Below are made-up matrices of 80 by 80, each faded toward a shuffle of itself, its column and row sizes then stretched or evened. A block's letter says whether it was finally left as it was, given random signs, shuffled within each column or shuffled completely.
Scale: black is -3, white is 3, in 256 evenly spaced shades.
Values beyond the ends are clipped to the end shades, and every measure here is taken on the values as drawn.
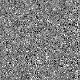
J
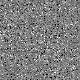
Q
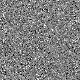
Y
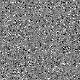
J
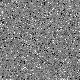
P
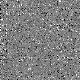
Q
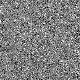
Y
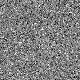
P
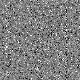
Y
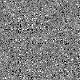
Q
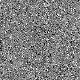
Y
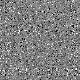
Q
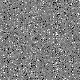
Y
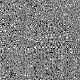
J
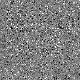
Q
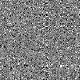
J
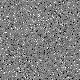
P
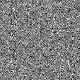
Y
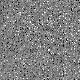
Y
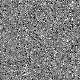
Y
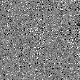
Q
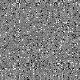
J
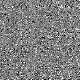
J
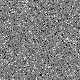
P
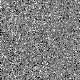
Y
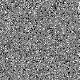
Q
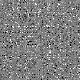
J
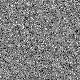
P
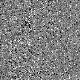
Y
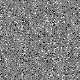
Q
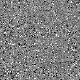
Q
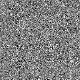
Q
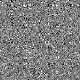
J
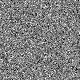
P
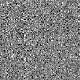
J
